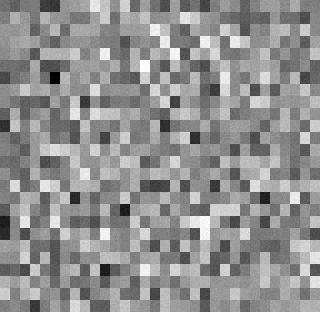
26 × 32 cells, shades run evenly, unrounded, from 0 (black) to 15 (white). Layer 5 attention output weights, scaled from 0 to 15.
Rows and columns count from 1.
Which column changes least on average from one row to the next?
29
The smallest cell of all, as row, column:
7, 6
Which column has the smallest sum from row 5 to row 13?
1
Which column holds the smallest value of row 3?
25
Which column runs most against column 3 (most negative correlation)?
8
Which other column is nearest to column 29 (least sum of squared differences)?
2
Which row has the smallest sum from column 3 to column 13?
9
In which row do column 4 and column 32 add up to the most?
11
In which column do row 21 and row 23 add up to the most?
31
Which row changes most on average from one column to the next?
23
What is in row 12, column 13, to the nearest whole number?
12
